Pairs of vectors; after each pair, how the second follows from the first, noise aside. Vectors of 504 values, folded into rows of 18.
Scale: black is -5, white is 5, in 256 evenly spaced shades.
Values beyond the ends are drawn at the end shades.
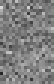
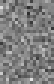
sign-scrambled.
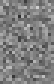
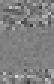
reversed, partly zeroed.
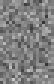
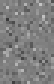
reversed, partly zeroed.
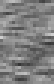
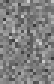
shuffled.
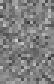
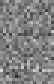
shuffled.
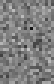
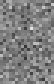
sign-scrambled.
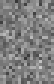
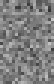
shuffled.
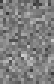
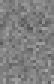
reversed, negated, shrunk.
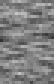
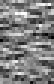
scaled up.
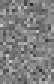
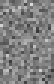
sign-scrambled.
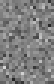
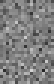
shuffled.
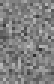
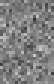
sign-scrambled.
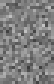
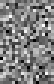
scaled up.
